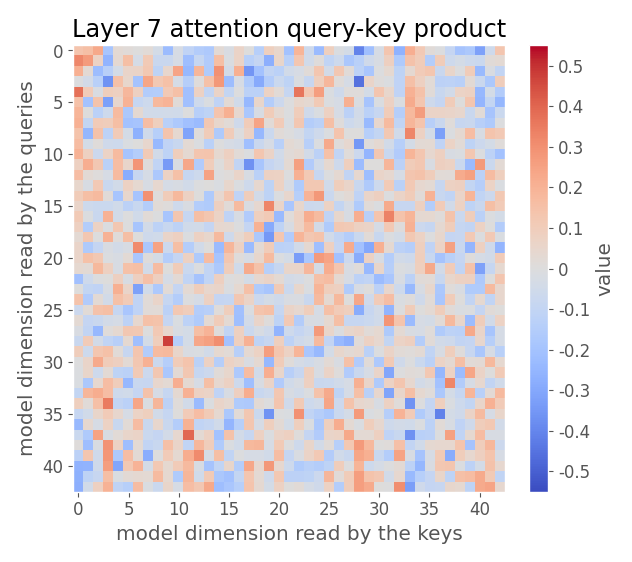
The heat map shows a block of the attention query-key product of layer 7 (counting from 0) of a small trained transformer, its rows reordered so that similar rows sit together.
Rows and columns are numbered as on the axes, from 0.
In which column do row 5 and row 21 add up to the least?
40
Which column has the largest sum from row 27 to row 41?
3
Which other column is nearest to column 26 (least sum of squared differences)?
21
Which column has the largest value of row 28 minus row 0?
9
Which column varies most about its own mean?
28
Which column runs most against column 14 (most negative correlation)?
27
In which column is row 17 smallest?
19
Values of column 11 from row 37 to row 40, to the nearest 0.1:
0.4 -0.1 0.2 0.2
